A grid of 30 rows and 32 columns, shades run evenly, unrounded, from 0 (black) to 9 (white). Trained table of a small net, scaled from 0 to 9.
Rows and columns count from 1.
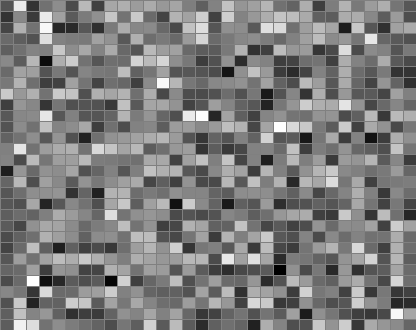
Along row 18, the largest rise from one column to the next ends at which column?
9
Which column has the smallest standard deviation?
1
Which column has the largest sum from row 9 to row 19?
10
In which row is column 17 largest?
28
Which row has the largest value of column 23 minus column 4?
26
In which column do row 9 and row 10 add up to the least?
21
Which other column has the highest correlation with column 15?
16
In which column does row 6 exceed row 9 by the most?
13
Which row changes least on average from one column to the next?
18
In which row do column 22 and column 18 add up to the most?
12
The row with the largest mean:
24
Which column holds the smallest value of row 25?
22
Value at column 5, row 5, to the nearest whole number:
7
